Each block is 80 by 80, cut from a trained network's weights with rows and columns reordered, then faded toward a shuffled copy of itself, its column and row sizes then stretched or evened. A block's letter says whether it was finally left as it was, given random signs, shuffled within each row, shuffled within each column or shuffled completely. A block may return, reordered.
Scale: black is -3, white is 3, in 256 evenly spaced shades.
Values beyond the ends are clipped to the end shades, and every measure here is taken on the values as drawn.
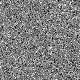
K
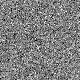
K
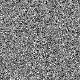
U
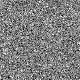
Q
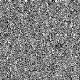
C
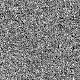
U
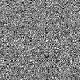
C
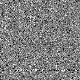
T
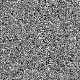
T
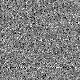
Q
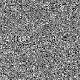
C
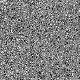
U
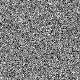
U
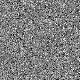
U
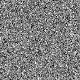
U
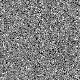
U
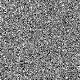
U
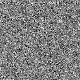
Q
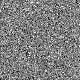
Q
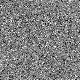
Q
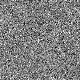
Q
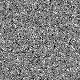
K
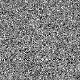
T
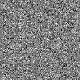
C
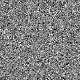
T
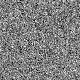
K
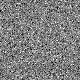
K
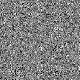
C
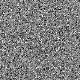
T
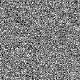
C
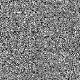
C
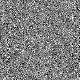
U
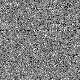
Q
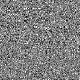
C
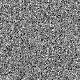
U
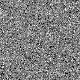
U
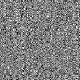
C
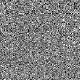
C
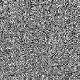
C
